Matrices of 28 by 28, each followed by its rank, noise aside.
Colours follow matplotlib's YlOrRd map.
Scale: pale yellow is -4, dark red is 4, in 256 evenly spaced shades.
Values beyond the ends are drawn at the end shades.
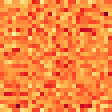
six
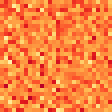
six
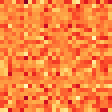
four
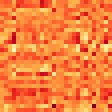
four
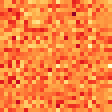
eight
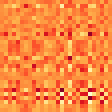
two
